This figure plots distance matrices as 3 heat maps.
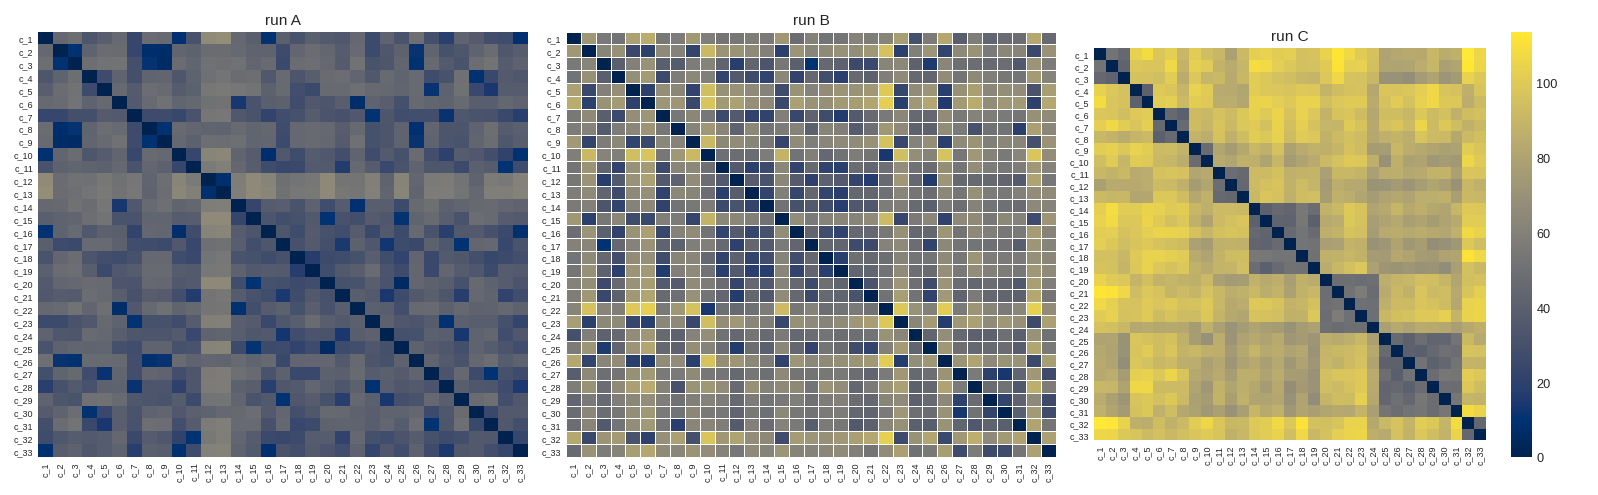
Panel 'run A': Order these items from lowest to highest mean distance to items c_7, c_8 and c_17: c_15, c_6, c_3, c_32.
c_3, c_32, c_15, c_6
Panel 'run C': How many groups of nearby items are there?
9
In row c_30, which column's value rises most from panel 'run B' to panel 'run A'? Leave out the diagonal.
c_29
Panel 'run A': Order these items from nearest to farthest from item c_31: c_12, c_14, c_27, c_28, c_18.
c_27, c_18, c_28, c_14, c_12
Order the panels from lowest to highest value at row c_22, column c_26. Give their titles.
run A, run C, run B
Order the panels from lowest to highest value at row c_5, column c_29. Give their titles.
run A, run B, run C
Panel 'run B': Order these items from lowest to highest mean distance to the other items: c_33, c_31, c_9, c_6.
c_31, c_9, c_33, c_6
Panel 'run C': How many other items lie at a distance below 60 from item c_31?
6
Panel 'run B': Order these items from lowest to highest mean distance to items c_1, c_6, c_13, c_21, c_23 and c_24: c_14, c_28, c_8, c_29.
c_14, c_29, c_8, c_28
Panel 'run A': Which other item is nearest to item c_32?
c_11
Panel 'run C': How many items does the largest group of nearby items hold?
7
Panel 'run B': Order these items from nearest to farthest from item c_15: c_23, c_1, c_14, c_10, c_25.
c_23, c_14, c_25, c_1, c_10
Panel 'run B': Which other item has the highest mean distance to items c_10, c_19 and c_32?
c_28
